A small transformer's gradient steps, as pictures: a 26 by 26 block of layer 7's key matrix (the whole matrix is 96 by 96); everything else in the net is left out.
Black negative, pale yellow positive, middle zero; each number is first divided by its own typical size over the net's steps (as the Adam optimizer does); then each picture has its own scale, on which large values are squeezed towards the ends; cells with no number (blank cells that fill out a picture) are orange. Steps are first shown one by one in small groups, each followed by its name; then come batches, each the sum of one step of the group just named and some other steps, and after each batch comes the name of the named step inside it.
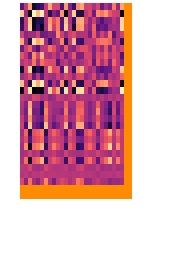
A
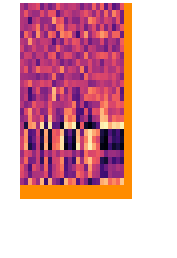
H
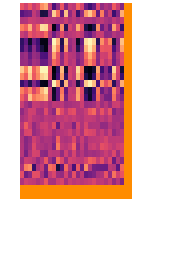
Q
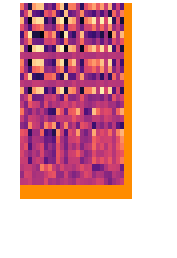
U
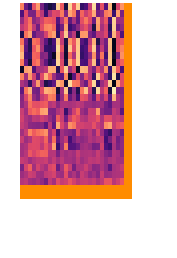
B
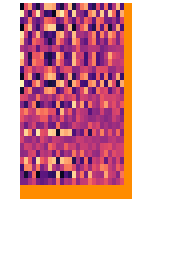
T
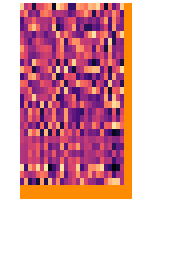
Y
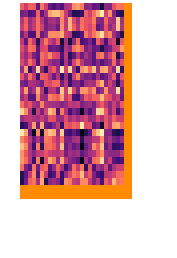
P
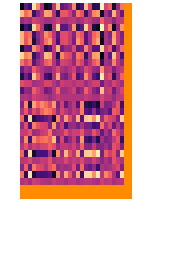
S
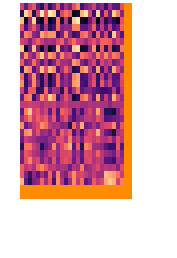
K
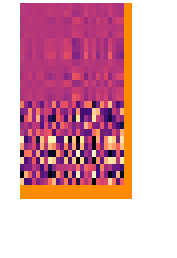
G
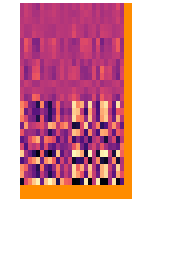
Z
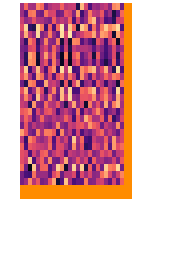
P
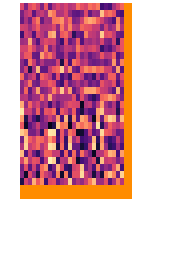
P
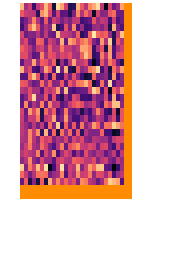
Y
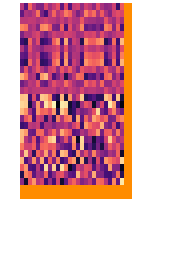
G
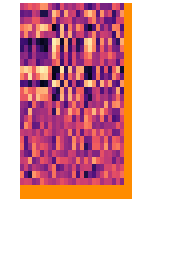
Q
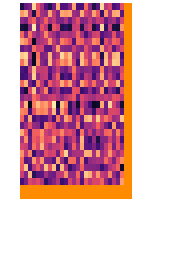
S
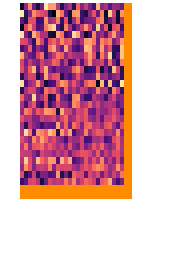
T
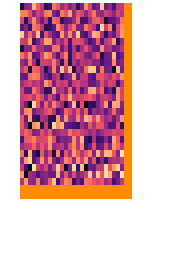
S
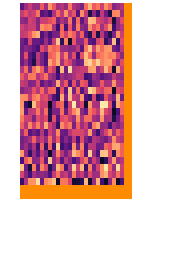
Z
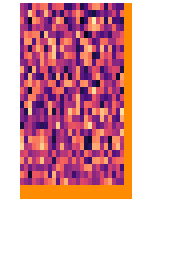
U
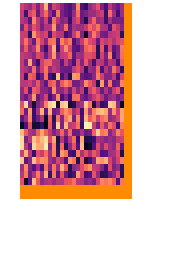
G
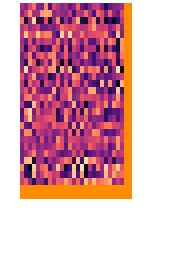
K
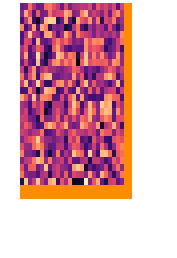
Z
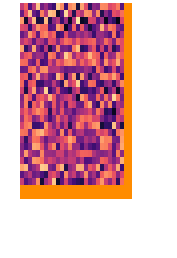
K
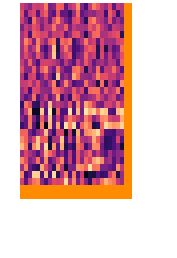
H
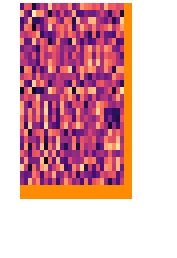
A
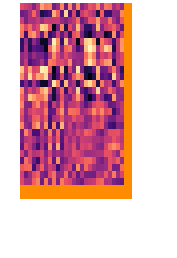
Q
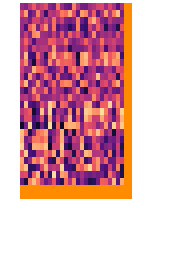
H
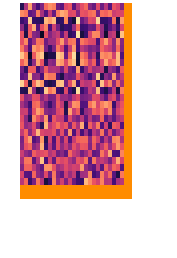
T
